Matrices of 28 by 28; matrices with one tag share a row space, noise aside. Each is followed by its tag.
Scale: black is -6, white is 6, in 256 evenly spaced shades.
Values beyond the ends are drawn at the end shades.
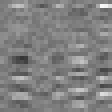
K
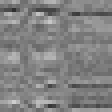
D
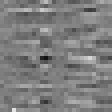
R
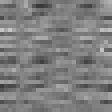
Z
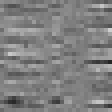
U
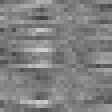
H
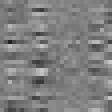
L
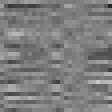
U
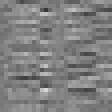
R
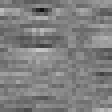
H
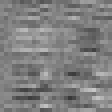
R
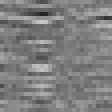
H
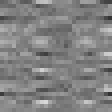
Z
